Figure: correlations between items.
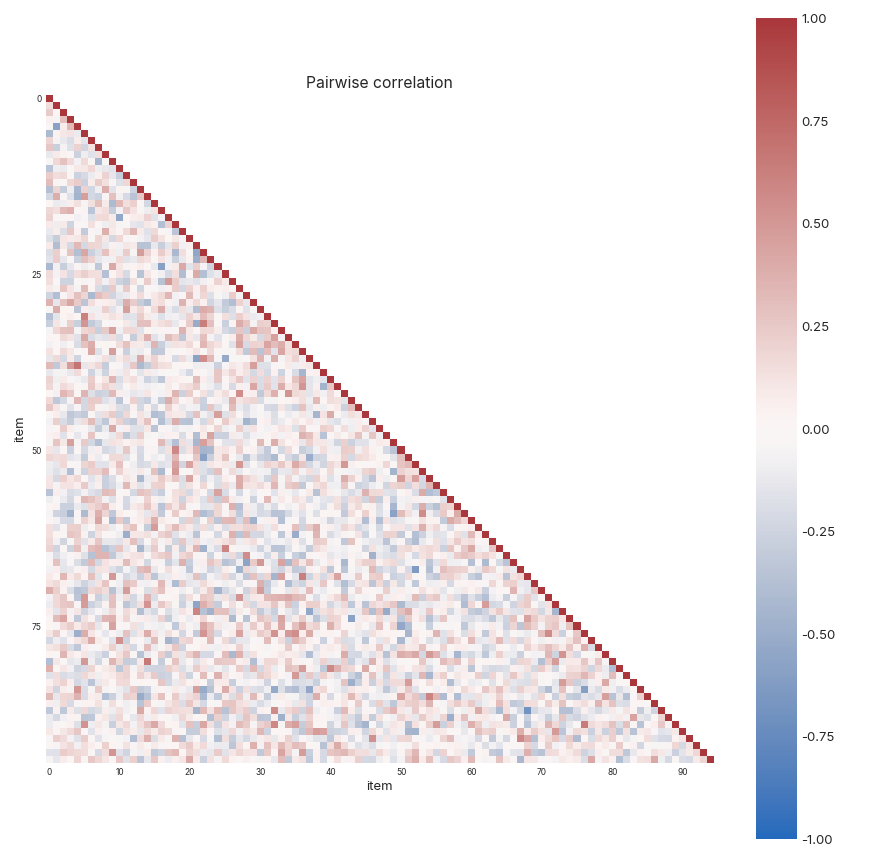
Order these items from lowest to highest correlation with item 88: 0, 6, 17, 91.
6, 91, 0, 17
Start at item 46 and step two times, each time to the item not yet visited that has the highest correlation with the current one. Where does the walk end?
67
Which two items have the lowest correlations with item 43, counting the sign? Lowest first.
74, 83
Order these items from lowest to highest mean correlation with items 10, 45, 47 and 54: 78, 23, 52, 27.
23, 78, 27, 52
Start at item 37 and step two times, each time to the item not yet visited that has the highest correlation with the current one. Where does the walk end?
32
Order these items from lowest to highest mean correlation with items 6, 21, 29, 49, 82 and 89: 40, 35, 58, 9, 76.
58, 9, 40, 76, 35
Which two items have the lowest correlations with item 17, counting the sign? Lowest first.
10, 77
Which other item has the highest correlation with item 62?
72
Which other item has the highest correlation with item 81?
40
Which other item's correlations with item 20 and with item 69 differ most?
52
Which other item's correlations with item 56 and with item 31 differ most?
5
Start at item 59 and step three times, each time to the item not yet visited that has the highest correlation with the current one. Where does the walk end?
50
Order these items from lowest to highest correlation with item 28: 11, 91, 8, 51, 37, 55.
51, 91, 11, 37, 55, 8
